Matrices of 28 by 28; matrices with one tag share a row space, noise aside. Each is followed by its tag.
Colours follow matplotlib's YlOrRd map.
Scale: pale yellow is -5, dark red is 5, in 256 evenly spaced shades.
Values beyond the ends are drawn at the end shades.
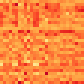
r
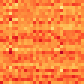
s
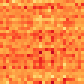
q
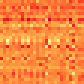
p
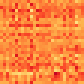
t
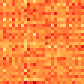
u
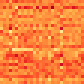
s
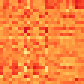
r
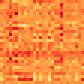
s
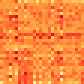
s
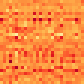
s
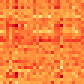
s
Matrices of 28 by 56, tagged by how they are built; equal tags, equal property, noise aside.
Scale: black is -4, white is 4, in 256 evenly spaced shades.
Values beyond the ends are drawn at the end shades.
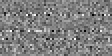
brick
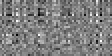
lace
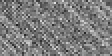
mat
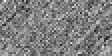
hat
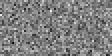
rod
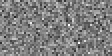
rod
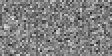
rod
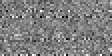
brick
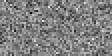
rod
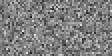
rod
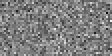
rod
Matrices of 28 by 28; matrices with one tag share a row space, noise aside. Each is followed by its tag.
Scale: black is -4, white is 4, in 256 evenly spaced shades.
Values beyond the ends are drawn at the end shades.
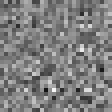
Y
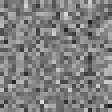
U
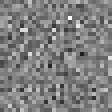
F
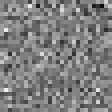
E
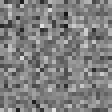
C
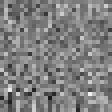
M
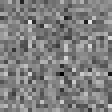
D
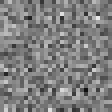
E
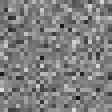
U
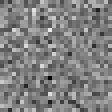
C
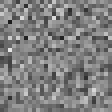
F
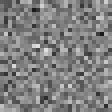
Y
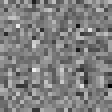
Y
